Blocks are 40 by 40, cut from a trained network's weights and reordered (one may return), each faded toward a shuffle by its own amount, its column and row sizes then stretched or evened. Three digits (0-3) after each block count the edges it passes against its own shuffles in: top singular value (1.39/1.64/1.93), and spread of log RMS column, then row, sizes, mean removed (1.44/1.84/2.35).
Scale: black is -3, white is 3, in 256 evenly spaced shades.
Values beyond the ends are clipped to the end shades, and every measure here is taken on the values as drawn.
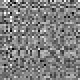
3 1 2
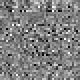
1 0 3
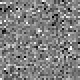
0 1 1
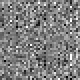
1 3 0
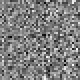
1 2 1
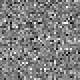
0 0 2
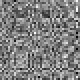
3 1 0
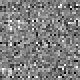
1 1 2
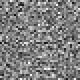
2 0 0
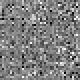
0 3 1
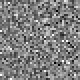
0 0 0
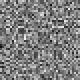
3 0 0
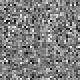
0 2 2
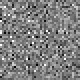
1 1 2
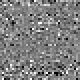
0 1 3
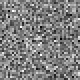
0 0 0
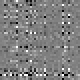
3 3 3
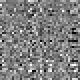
2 2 3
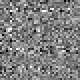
0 0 2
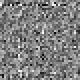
0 2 2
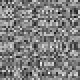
3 0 1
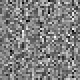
0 3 0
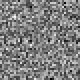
1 1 1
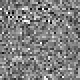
1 0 2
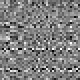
3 1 3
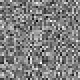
3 1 0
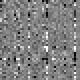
3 3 1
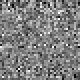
1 1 2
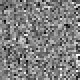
0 2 0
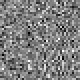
2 2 0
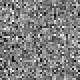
0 2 1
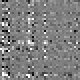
2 3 3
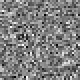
1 0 2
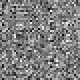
2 1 0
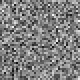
1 1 0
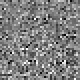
1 0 2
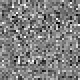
0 2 2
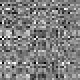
3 2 3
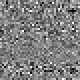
1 0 3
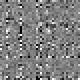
3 3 3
